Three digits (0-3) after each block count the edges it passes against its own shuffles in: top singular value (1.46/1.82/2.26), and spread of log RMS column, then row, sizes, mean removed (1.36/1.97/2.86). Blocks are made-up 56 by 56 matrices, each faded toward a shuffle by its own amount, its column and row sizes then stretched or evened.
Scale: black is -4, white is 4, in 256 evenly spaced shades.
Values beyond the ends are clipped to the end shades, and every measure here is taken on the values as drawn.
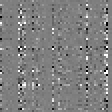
2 3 2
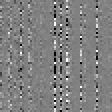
3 3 0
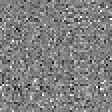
2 0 1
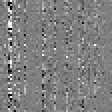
1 3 0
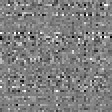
0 1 3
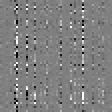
3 3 1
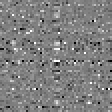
2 1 2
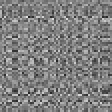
3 0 3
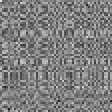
3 1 2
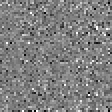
0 1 2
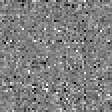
1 1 2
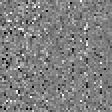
0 2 0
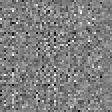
2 2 1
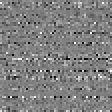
2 0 3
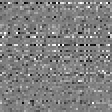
3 0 3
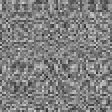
3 1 1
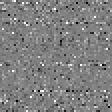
0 0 2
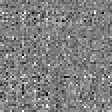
0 2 2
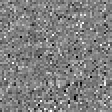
1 1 0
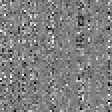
1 3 0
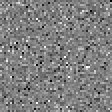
1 0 0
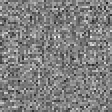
2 0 1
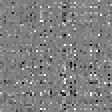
2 2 2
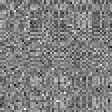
3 0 1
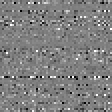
2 0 3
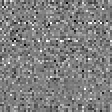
2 0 2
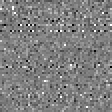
2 0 2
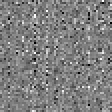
0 2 1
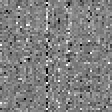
2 2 0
